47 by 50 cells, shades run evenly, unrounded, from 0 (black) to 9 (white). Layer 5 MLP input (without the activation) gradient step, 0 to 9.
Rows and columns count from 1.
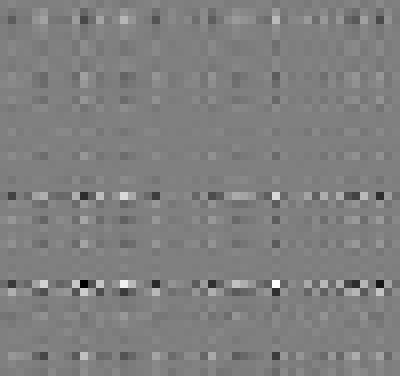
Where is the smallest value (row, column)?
36, 11
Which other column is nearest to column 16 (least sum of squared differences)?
35
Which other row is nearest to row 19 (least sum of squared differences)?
8
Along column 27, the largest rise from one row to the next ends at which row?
37
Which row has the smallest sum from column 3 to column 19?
45
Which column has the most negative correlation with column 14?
24
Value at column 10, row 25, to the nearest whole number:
6
